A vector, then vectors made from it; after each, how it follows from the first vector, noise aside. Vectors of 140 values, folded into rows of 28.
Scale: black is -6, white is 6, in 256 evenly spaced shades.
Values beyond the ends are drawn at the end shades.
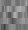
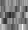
wrapped around, negated, scaled up.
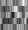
reversed, negated, scaled up.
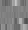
wrapped around, negated, partly zeroed.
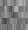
wrapped around.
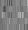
wrapped around, negated, partly zeroed.
